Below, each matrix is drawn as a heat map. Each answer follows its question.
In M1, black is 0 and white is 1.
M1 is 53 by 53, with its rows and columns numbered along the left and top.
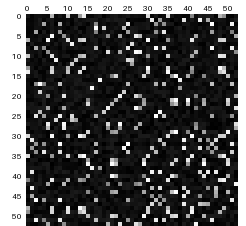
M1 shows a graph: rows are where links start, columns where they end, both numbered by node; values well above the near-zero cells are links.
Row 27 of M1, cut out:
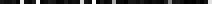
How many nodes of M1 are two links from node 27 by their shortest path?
1
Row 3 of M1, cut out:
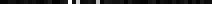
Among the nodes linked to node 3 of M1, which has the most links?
node 17
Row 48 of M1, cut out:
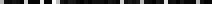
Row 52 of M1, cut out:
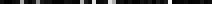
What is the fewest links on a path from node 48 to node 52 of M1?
3
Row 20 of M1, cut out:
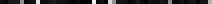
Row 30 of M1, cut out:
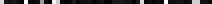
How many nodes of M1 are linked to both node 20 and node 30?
0
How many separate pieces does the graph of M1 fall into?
3
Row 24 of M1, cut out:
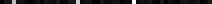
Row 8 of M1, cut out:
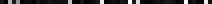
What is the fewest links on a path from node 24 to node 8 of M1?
3
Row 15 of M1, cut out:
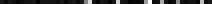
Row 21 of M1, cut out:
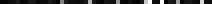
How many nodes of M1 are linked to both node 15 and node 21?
7
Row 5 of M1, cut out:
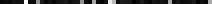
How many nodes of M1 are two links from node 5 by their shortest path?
9
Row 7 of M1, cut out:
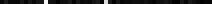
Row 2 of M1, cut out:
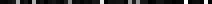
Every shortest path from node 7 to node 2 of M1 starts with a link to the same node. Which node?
node 11
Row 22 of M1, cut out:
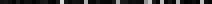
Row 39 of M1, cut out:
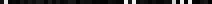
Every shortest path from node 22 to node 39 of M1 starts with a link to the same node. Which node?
node 44
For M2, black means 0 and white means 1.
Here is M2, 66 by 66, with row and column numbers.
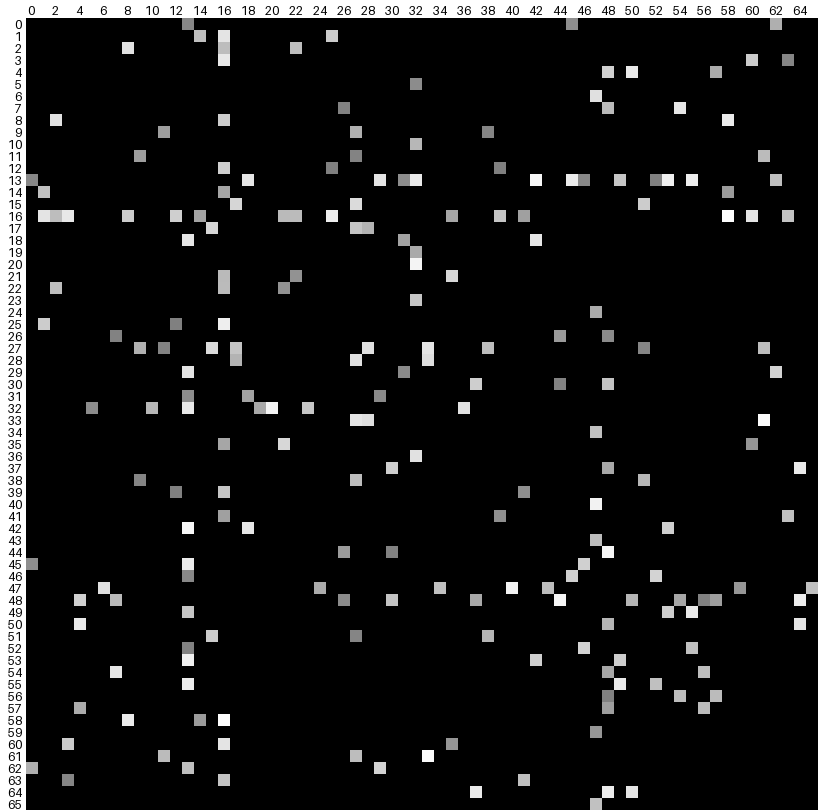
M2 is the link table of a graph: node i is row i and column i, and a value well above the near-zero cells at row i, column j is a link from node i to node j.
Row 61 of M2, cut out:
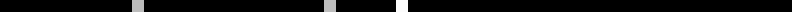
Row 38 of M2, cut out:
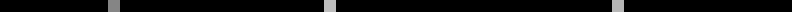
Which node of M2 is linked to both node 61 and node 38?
node 27
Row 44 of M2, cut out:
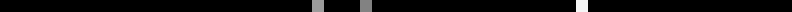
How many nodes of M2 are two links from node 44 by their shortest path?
8
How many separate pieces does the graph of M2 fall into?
5
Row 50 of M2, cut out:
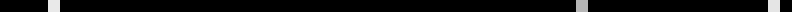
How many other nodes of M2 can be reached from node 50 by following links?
11
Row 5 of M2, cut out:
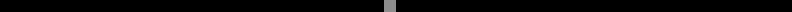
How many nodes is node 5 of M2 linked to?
1
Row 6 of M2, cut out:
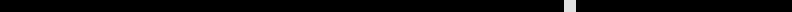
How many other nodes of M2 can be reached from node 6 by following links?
7
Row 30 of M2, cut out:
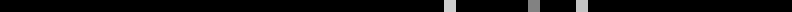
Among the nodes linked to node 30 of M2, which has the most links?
node 48
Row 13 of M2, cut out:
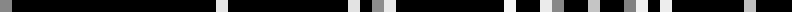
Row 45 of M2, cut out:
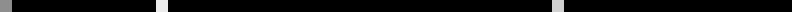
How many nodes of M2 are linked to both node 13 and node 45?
2
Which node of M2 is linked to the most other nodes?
node 16
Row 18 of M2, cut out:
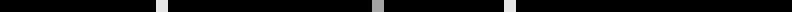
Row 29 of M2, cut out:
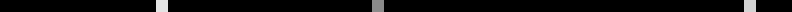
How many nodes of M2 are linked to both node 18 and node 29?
2
